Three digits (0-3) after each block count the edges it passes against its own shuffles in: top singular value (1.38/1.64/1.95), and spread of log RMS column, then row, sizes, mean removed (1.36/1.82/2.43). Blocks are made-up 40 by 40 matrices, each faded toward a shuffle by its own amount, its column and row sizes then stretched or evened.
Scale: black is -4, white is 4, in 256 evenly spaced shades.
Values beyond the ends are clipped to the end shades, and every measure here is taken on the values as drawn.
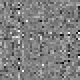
1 2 1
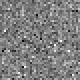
0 0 0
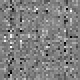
0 3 1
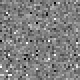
0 1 1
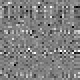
3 0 2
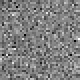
2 0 0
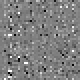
0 2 1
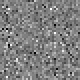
1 1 0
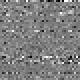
1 0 3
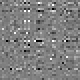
3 2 2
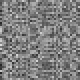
3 2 0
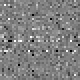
1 1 2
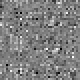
1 2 2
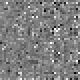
2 1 1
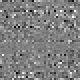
2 0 3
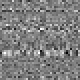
3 0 3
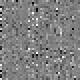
1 3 0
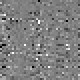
2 2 2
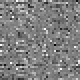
2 1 1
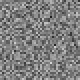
3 0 0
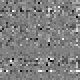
0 2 3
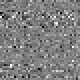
0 0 3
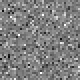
0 0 0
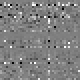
2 1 3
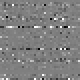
1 1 3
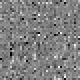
1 2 1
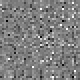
2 1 1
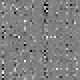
1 3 1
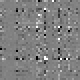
2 3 2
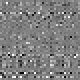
3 0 3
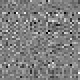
3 1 2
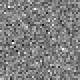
0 0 0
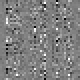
2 3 0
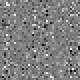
2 2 0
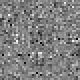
1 1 1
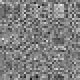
3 1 1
